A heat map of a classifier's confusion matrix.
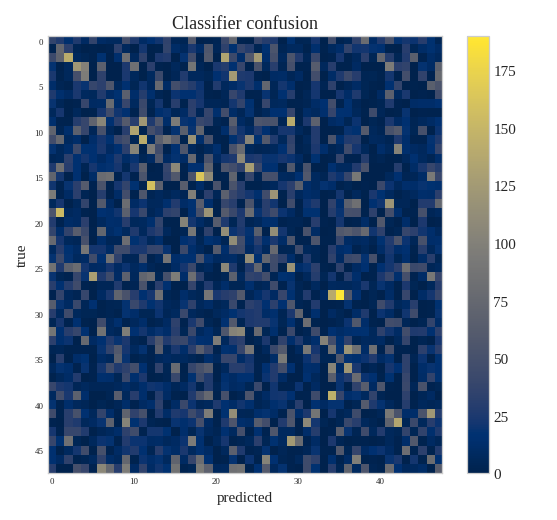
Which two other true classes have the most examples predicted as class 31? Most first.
42, 34
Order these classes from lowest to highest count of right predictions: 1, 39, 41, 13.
39, 13, 1, 41
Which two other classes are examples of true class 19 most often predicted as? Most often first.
1, 24
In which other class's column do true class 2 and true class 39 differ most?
34
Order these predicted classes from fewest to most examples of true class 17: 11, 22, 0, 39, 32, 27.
32, 39, 22, 11, 0, 27
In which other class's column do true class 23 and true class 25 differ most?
29
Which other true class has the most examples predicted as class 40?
2
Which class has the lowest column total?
33
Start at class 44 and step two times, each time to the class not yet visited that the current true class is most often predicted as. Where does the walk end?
0
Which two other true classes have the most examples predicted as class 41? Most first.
18, 3
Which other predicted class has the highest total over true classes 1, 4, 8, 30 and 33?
22
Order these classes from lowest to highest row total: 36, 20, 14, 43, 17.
20, 43, 17, 36, 14
